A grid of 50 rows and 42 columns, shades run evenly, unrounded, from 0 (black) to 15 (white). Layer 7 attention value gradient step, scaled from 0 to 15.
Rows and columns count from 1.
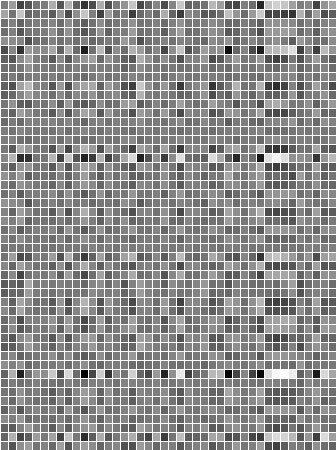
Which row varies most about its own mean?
42
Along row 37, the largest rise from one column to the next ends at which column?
34
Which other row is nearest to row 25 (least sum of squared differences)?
47
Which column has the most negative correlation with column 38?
26
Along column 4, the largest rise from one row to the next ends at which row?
19
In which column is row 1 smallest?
33
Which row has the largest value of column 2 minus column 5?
18
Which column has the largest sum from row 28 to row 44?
37
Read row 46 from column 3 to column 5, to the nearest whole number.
5 7 8
